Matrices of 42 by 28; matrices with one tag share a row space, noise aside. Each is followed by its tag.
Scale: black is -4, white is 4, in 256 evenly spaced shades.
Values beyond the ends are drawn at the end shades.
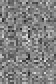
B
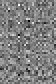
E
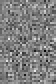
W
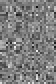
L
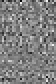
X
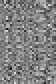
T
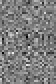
B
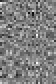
L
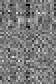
E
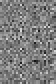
W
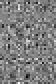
E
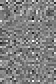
L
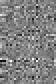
L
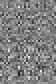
E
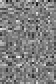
L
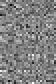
L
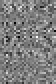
T
